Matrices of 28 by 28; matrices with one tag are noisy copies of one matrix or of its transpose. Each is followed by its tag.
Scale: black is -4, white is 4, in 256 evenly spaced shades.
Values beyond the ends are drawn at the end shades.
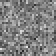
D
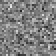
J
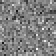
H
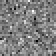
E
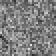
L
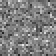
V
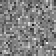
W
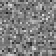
J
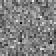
L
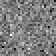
L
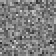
L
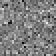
V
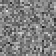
J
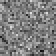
L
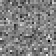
D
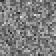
H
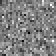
W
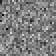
W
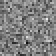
J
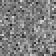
E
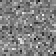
E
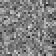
V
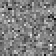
V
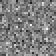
W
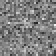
E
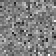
W
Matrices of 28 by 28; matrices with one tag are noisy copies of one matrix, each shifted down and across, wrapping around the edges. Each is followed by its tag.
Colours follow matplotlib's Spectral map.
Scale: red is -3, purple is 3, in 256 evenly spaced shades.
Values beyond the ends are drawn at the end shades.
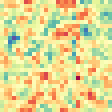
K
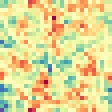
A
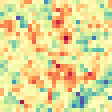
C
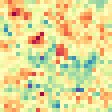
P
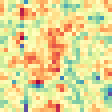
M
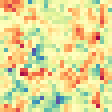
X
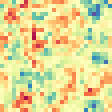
A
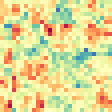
X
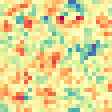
X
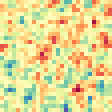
K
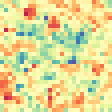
P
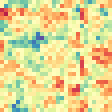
X
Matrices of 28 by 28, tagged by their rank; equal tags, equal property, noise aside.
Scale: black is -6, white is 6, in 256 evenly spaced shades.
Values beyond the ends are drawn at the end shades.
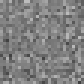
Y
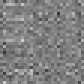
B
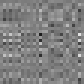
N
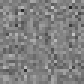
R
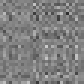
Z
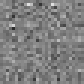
B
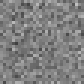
R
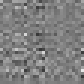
Z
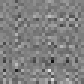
Z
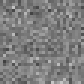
Y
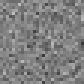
Y
